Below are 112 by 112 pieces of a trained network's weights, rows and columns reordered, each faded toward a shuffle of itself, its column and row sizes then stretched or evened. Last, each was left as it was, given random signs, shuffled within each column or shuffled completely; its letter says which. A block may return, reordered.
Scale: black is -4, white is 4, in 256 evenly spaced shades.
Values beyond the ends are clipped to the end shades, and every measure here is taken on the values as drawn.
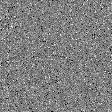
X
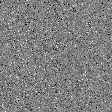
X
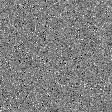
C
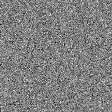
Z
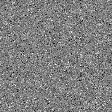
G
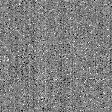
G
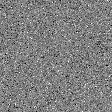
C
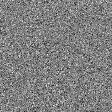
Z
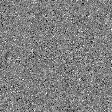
Z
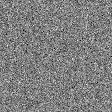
C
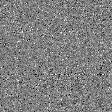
Z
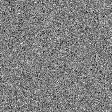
X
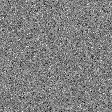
C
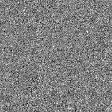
G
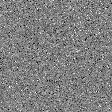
C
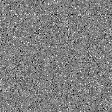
G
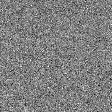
Z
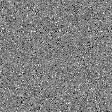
Z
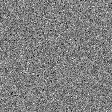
C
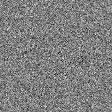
Z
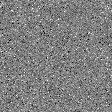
C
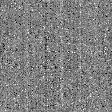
G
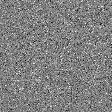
Z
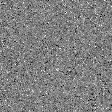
X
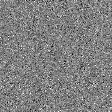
Z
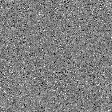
Z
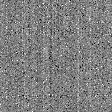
G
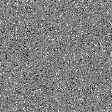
Z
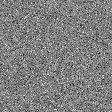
C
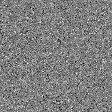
Z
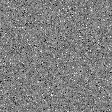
C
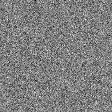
Z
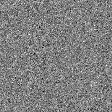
X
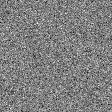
C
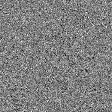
Z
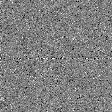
G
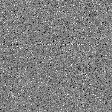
Z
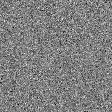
C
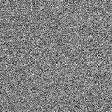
G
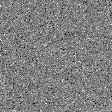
X
